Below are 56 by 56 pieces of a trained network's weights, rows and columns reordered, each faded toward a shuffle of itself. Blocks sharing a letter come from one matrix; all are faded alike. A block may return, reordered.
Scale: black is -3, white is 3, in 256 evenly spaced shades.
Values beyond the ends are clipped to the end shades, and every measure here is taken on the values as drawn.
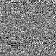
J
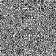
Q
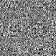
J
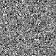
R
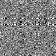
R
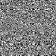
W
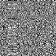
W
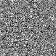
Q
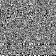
R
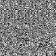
W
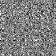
W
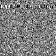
J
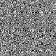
J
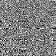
J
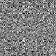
W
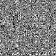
Q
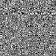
W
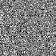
R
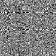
R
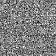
Q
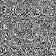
J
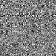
J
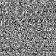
J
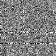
R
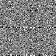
R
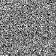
Q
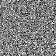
Q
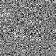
W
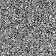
Q
